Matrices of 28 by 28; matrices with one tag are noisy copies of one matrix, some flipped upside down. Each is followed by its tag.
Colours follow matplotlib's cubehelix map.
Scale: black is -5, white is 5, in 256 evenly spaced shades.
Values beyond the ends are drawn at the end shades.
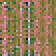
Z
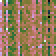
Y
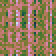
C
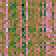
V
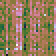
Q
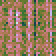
C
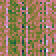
V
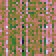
V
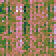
Q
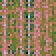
Z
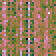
Z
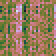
Q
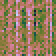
C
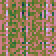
V
